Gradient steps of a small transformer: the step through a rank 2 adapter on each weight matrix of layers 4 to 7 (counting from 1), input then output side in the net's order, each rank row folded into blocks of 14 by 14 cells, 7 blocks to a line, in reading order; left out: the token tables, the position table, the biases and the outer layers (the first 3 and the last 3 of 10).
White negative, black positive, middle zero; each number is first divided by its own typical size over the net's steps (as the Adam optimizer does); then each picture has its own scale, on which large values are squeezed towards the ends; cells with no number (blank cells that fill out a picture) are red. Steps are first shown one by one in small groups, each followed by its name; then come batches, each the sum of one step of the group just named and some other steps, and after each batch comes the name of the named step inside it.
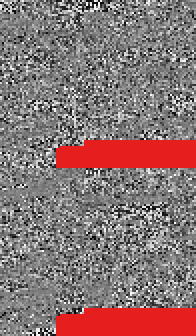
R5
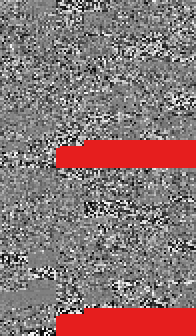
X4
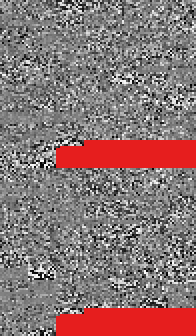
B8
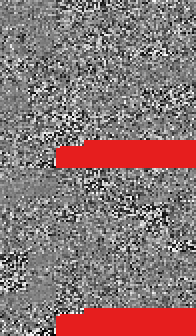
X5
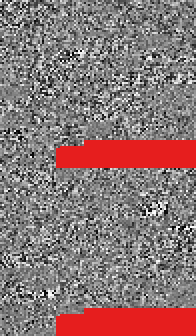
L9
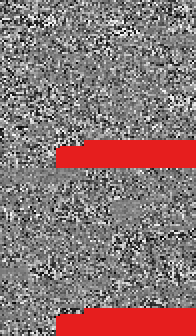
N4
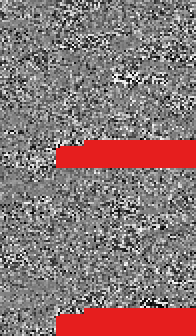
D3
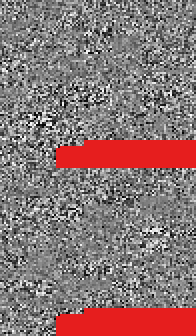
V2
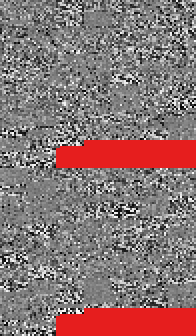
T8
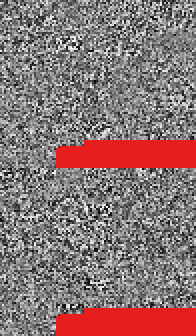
N4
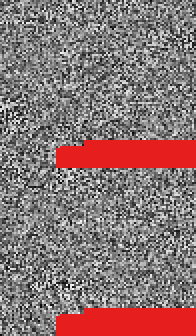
T8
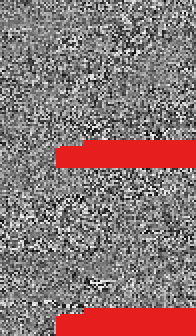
X5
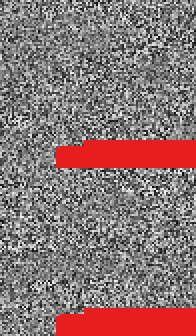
R5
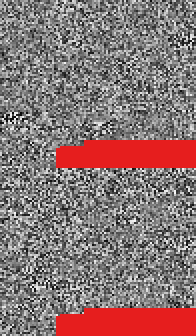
V2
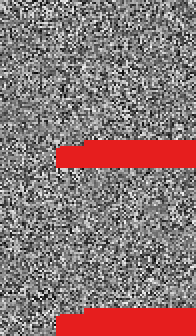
D3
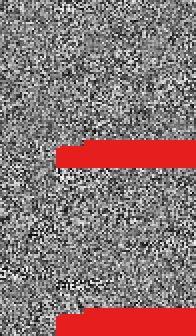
T8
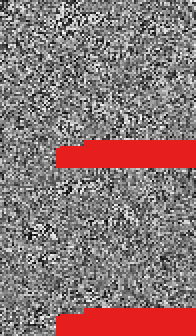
N4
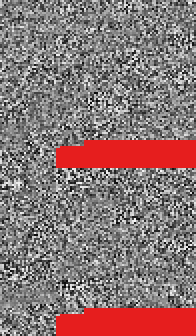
X5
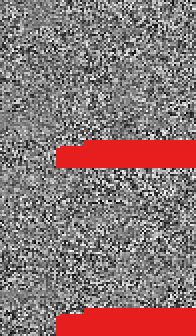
X4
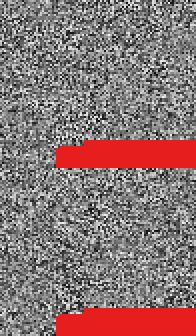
X4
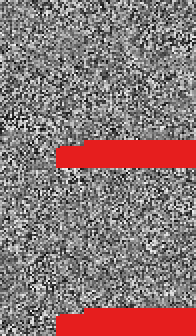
V2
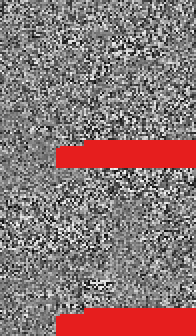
L9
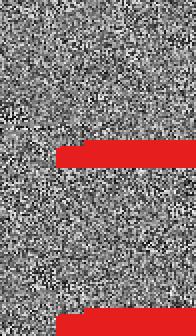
N4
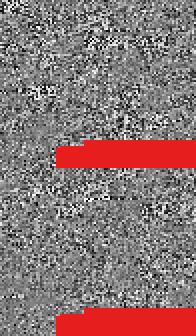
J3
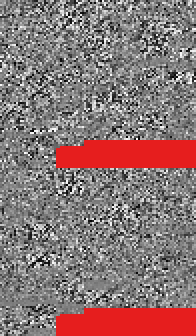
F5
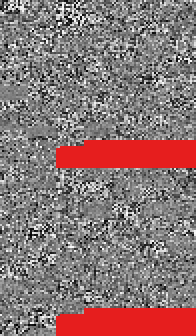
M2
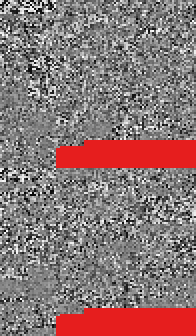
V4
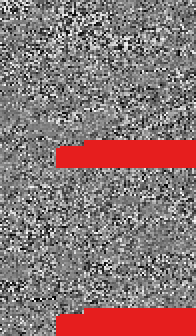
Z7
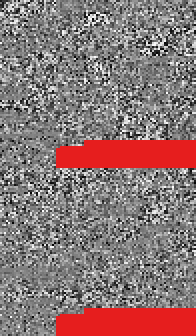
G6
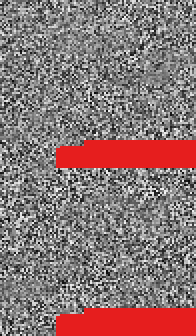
V4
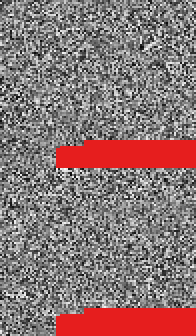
G6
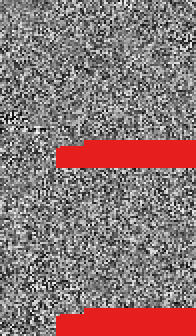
F5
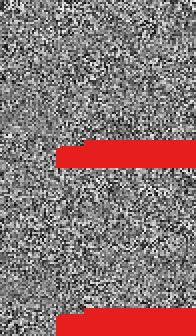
M2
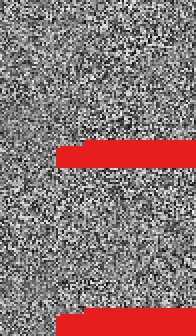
J3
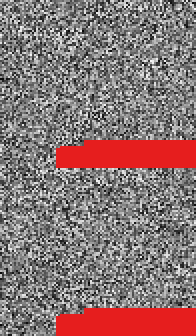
Z7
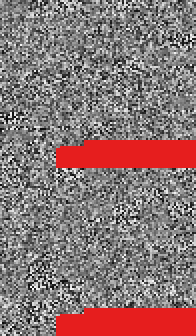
F5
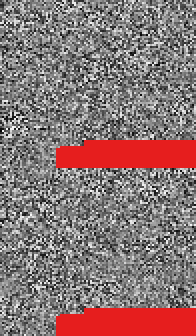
G6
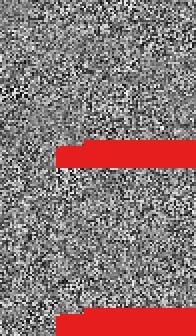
F5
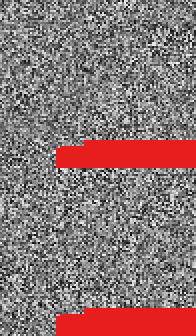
G6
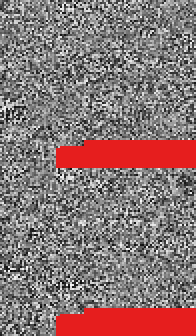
M2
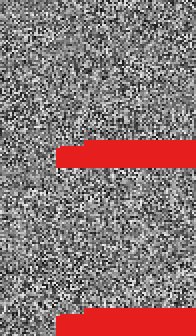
J3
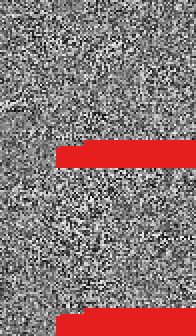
J3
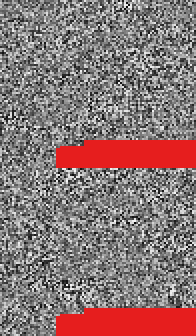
F5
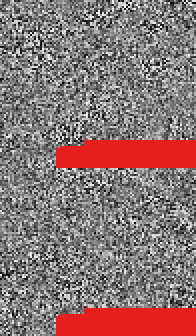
G6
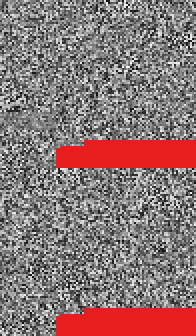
G6
